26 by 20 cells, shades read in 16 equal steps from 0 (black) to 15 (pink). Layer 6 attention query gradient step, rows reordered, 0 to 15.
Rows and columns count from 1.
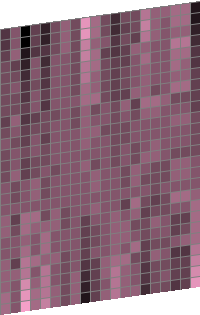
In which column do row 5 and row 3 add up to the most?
9
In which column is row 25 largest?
3
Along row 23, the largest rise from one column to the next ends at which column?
20
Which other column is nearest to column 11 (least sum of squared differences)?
8
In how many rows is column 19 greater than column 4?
12
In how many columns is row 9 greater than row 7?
8
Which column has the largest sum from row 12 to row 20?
4
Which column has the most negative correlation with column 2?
14
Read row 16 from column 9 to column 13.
8 9 8 8 7
